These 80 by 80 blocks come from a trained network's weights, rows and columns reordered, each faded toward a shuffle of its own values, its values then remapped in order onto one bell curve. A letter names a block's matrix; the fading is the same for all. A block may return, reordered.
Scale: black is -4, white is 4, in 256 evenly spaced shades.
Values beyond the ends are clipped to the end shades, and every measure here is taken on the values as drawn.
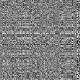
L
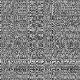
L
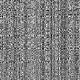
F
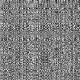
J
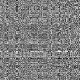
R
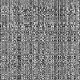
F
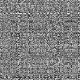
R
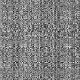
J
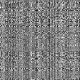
F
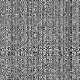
F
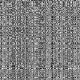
F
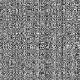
J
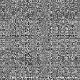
R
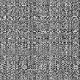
J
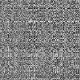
R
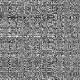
L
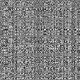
J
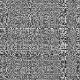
R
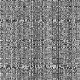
F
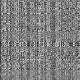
F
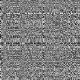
L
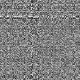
R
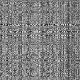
F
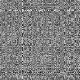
R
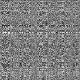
L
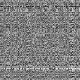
L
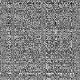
R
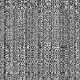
F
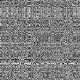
L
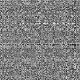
R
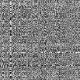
R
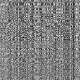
F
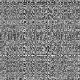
L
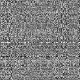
R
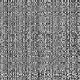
F
